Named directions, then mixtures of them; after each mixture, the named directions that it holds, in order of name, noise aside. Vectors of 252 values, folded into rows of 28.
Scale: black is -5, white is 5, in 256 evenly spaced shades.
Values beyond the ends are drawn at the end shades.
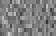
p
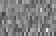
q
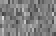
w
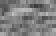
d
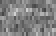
d, p, q.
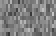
d, p, w.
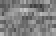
d.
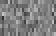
w.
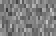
p, q.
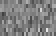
q.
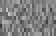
p, q.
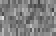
d, p, w.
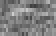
d, q.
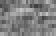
d.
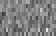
q.
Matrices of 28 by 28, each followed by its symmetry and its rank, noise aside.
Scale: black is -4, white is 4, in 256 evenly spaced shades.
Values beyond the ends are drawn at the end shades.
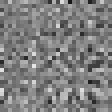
antisymmetric, rank four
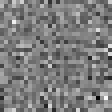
no symmetry, rank six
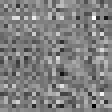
no symmetry, rank four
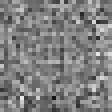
antisymmetric, rank six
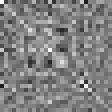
symmetric, rank four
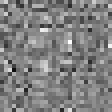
no symmetry, rank six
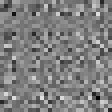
symmetric, rank four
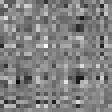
symmetric, rank three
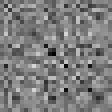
symmetric, rank three
